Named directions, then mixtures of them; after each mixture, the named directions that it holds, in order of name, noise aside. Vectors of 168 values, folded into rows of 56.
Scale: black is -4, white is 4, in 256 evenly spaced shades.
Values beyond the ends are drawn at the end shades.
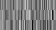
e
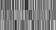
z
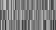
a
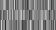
a, z.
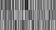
z.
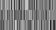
z.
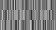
a, e, z.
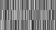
a, e, z.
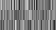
z.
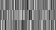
a, z.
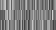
a, e, z.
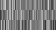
a.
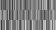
a, e.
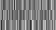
a, e, z.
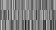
a, e.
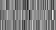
a, e, z.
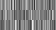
e, z.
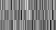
e, z.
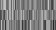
a.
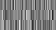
e, z.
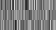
z.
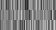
e, z.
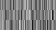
e.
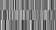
a, e, z.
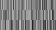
a, e.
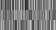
z.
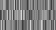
a, z.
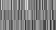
a, e, z.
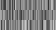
a.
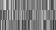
a.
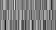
a, e, z.
